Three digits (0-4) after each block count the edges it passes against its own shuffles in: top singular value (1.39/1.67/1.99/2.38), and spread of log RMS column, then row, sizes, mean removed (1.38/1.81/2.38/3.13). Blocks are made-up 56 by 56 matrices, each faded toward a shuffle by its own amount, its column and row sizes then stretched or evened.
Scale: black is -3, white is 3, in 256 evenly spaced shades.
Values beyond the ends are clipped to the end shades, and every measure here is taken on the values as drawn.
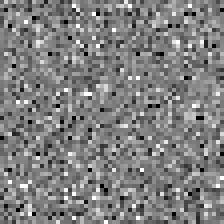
0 0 1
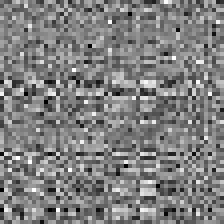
4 0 3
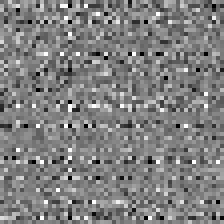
2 1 4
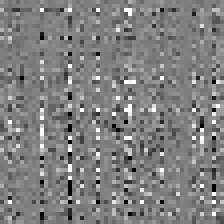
2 4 3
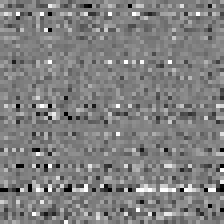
2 1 4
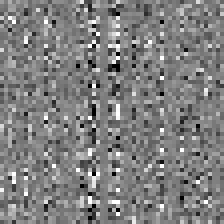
2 4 0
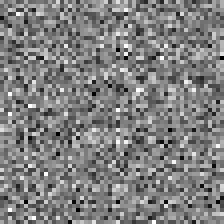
3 1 1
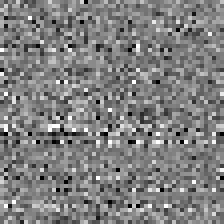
2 1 3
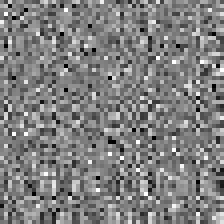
4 2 0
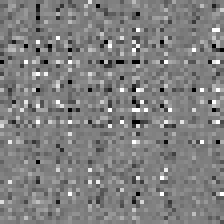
2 3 3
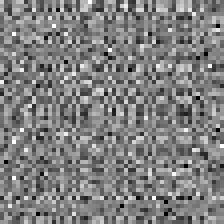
4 0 2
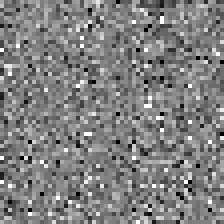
1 2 0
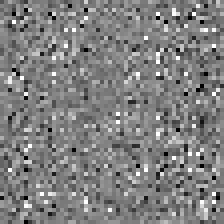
1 3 1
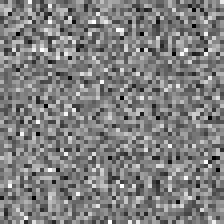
1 0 1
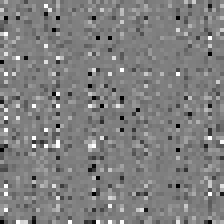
1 3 2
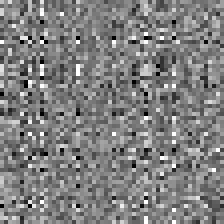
3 3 2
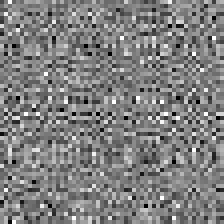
4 0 2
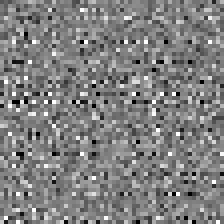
1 1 3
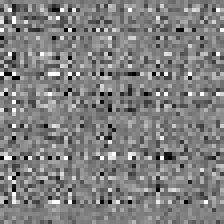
3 2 4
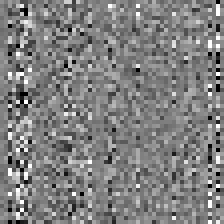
1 4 0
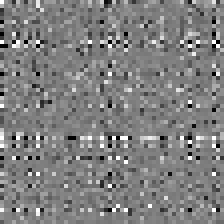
4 3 3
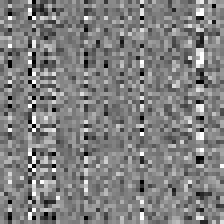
4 4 0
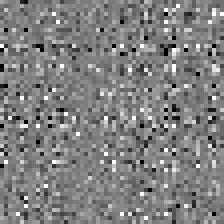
2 3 3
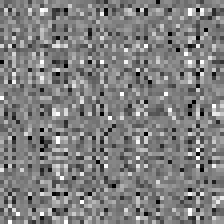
4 3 2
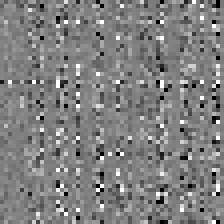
0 4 2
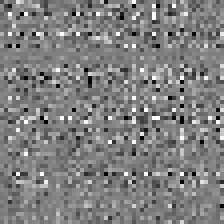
1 2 4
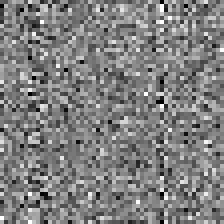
3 2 1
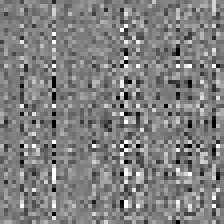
4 4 2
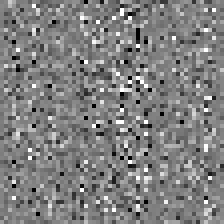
0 3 0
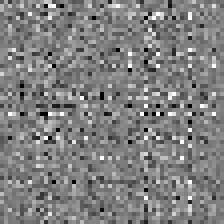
1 3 3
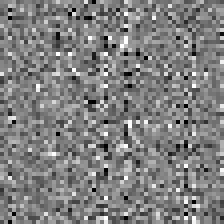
2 3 1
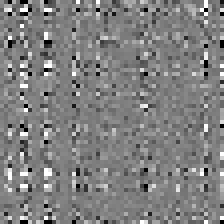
4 4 3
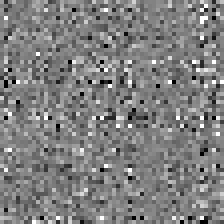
2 2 3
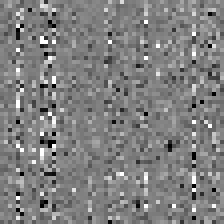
1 4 0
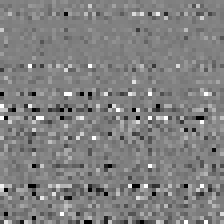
0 1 4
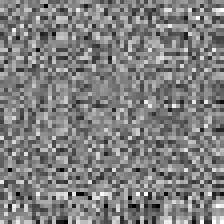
4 0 3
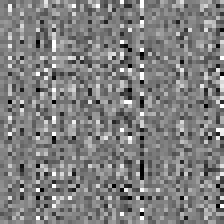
3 4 2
